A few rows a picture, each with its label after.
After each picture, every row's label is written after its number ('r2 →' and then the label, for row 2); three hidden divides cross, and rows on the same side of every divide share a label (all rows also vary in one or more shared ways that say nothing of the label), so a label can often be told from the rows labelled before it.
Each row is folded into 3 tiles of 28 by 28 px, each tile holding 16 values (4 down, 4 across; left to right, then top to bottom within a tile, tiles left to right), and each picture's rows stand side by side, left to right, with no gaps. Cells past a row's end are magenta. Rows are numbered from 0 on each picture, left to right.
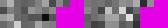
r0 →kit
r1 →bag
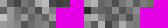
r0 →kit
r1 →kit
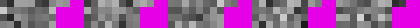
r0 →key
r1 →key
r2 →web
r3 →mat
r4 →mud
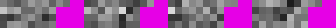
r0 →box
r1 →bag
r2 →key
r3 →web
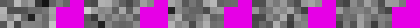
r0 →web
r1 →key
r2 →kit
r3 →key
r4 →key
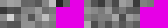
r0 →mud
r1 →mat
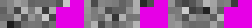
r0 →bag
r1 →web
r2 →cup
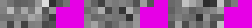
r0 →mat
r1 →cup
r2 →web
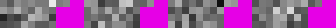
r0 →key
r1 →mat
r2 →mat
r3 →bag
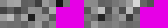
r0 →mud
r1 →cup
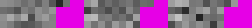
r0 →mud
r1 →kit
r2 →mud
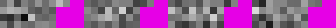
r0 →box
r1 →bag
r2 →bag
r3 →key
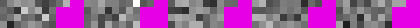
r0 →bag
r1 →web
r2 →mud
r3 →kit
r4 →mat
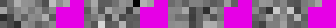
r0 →key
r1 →mat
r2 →cup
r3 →bag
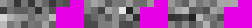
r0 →kit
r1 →bag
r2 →box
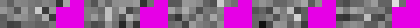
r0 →bag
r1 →bag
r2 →key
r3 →bag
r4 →box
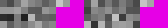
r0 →box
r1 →mat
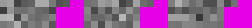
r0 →kit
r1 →web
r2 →mud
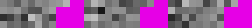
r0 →box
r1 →mud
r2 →key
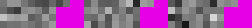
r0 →mud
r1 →mat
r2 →key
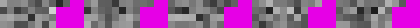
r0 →mud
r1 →kit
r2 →mud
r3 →bag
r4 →cup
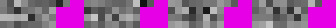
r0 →mud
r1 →mud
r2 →cup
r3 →cup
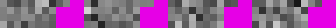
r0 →mat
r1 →key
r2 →web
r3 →web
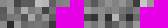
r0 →mat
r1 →box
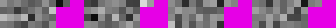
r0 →mud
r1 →box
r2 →mat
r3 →mat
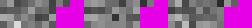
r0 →kit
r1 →mud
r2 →kit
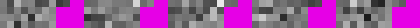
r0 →web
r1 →key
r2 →web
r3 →mud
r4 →web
